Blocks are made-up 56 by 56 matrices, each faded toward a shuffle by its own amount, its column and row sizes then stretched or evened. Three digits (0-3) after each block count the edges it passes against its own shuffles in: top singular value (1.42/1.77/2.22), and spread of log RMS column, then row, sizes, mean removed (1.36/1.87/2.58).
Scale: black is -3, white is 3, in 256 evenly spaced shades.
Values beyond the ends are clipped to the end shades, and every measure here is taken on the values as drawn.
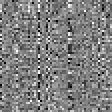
3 3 0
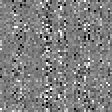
2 3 0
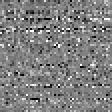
2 1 3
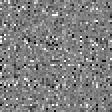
0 2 2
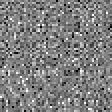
3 0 0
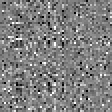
2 2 1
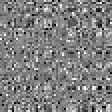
3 1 2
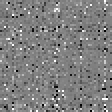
1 2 2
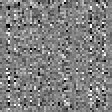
2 3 1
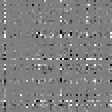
2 3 3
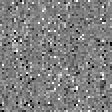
0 2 1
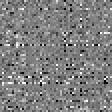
1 2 3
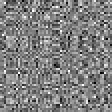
3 1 1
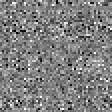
1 1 3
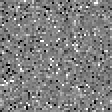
0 0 0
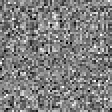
2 0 0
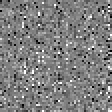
0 2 0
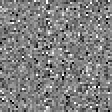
0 2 0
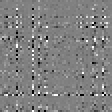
3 3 3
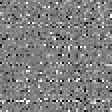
2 2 3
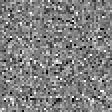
1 1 1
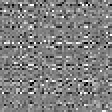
3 1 3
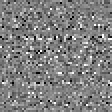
0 0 3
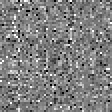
2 2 0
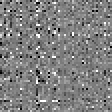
2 3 2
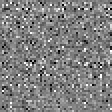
1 2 2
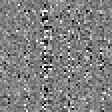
2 3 1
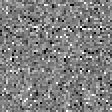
1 0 2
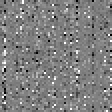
0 3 1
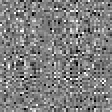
3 2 1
